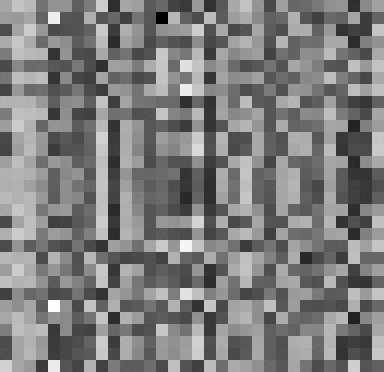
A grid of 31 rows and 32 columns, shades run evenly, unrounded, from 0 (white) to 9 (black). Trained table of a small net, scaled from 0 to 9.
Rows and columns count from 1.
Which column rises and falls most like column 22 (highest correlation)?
3
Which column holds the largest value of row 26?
17
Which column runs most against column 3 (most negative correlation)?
13
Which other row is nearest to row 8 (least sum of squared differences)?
25
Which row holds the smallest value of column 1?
31
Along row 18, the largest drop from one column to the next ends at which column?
11
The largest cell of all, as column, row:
14, 2
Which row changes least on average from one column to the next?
8
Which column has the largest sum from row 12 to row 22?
10
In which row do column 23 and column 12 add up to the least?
26
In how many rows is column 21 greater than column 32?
14
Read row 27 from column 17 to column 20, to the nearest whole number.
4 7 6 3
